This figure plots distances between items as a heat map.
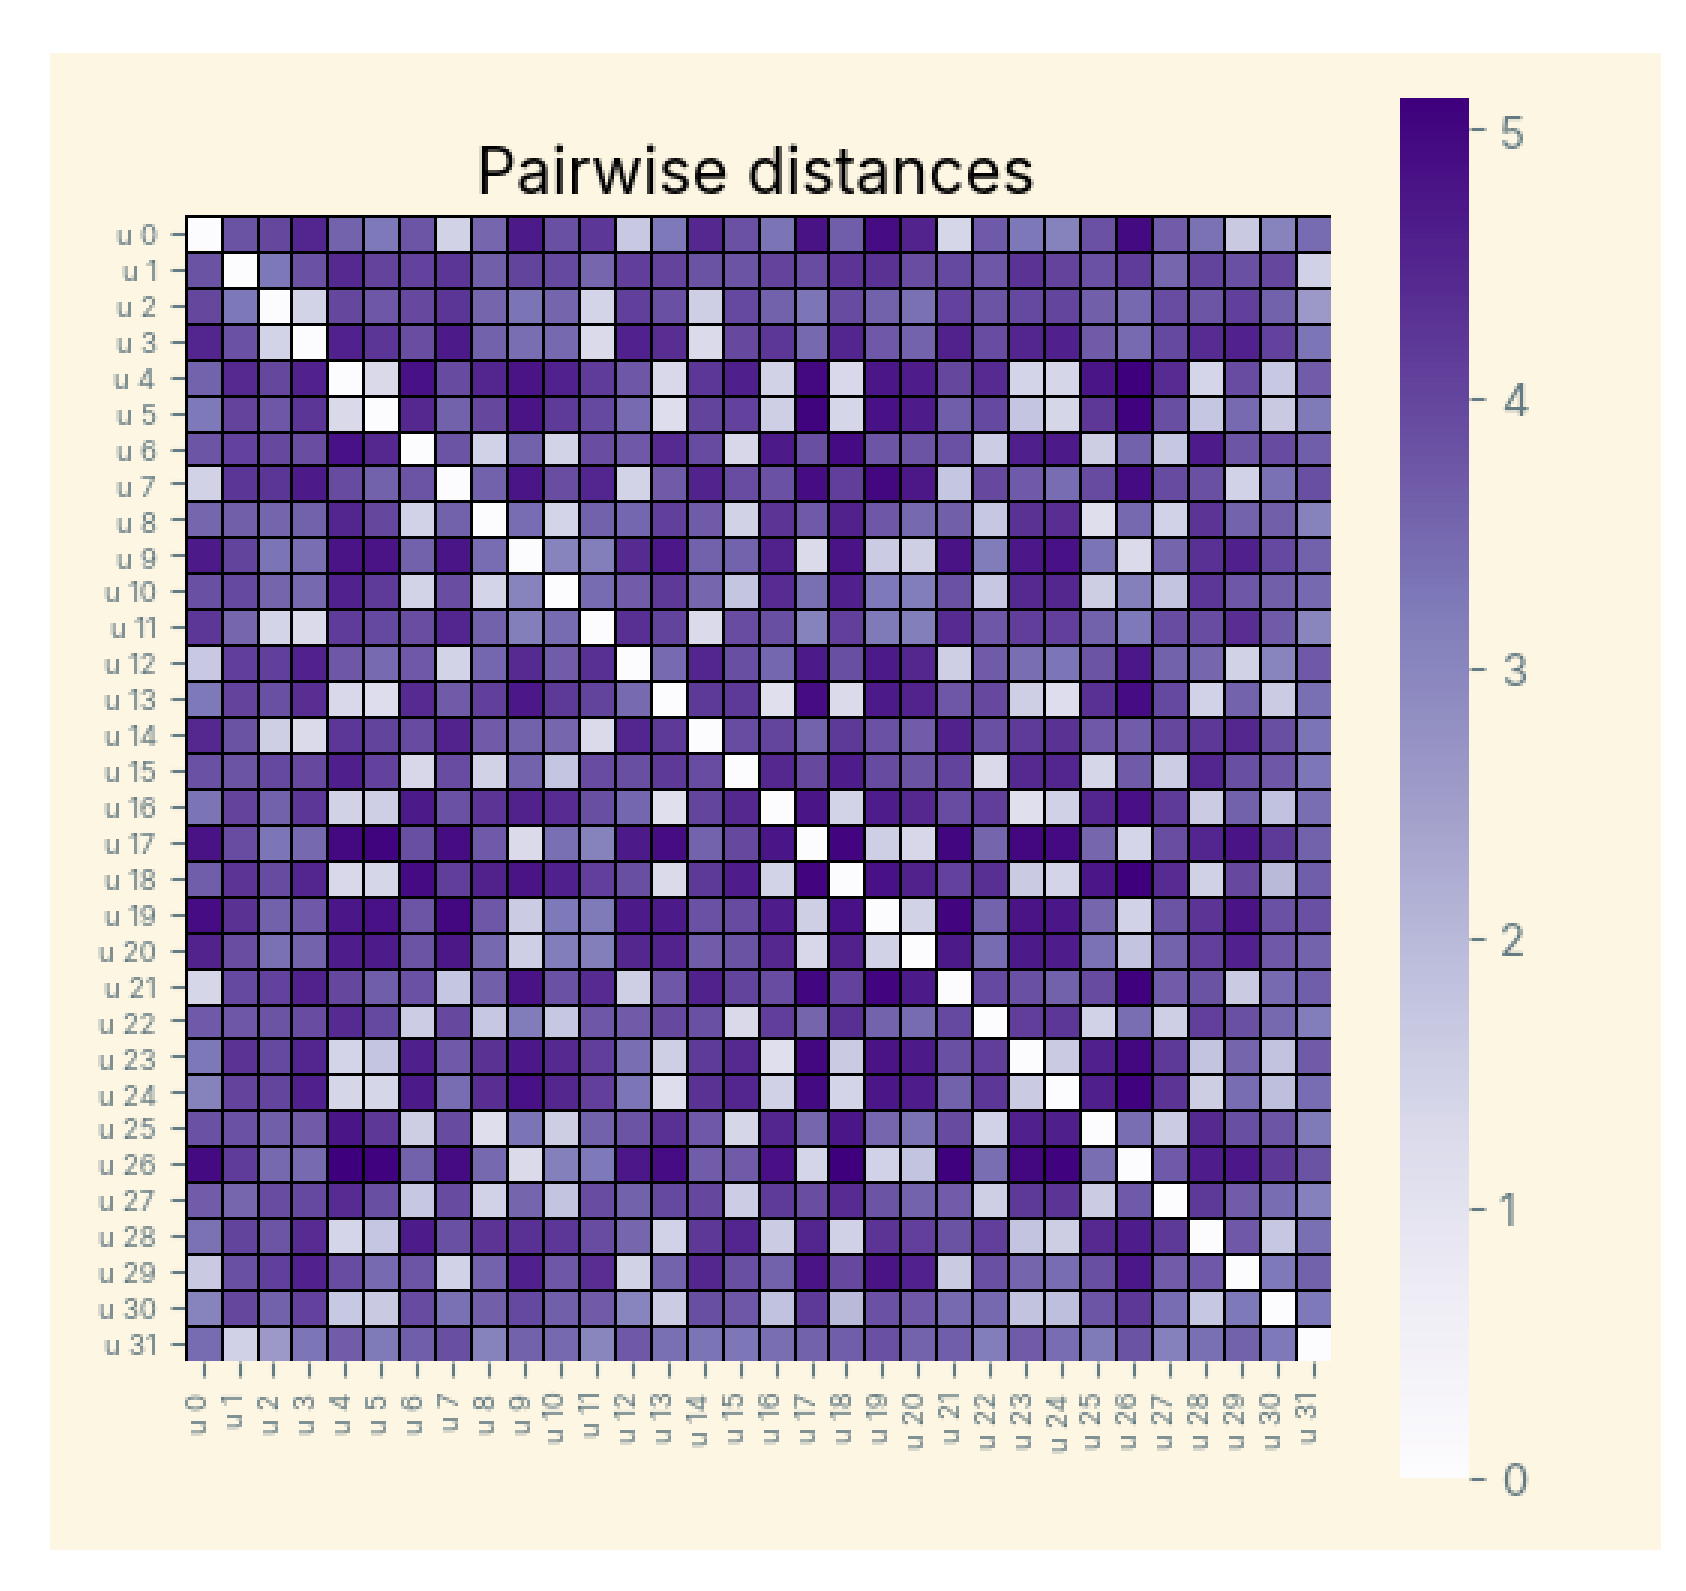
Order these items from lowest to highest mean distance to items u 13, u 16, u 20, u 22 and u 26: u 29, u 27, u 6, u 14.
u 27, u 6, u 14, u 29
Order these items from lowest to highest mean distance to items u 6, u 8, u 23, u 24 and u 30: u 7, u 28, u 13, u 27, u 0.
u 13, u 28, u 27, u 0, u 7
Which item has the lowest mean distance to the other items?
u 30
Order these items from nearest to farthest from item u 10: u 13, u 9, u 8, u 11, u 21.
u 8, u 9, u 11, u 21, u 13
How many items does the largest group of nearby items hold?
9
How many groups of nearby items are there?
6
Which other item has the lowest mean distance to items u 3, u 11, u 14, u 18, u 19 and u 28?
u 2
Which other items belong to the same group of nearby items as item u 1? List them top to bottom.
u 31
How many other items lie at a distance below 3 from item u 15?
6
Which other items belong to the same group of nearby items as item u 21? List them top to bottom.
u 0, u 7, u 12, u 29
